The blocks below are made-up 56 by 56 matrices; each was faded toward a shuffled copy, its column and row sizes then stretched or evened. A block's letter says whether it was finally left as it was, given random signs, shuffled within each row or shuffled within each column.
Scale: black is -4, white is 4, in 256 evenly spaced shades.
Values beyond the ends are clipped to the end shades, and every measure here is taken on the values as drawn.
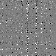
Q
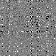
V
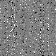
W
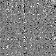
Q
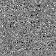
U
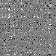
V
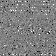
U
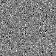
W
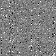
W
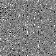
W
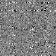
Q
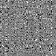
V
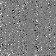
W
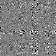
Q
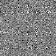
Q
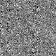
W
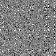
Q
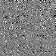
Q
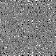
Q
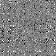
Q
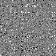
Q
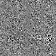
Q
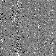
W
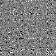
Q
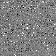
U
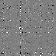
Q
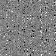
W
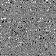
U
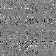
V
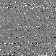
U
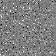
W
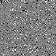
V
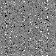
W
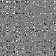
V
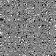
V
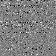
U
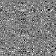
V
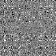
V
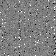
W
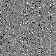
W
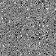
Q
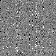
W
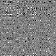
V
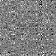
V
